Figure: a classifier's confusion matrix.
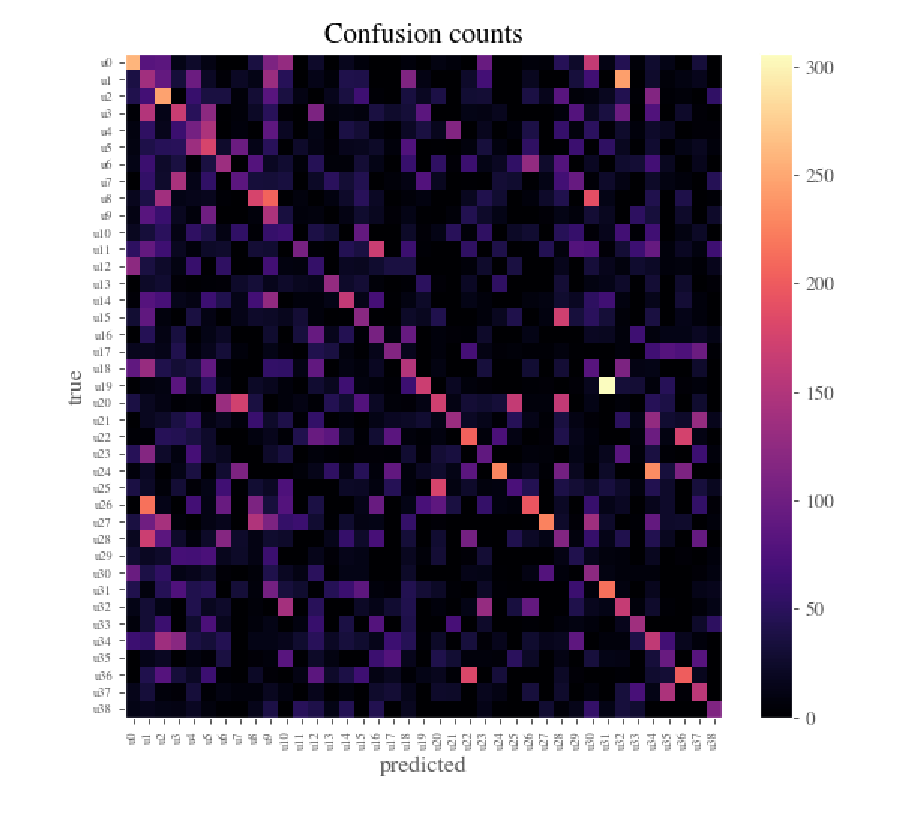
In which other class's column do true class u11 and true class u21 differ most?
u16
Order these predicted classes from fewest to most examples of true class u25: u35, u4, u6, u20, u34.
u4, u35, u34, u6, u20
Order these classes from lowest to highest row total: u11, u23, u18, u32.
u23, u32, u18, u11
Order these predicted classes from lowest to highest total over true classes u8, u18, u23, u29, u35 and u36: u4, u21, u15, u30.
u21, u15, u4, u30
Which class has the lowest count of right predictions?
u29
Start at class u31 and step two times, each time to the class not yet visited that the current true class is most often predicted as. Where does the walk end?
u5
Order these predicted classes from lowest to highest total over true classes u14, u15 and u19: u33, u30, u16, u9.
u33, u16, u30, u9
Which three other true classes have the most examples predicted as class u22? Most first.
u36, u28, u24
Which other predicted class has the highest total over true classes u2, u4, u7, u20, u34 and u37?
u28
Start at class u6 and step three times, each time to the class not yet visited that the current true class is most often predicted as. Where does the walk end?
u32
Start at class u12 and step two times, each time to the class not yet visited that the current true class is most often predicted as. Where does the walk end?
u30
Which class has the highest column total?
u1
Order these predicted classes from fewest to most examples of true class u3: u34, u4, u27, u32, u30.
u27, u30, u4, u34, u32
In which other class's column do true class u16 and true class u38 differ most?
u18
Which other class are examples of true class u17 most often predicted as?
u37
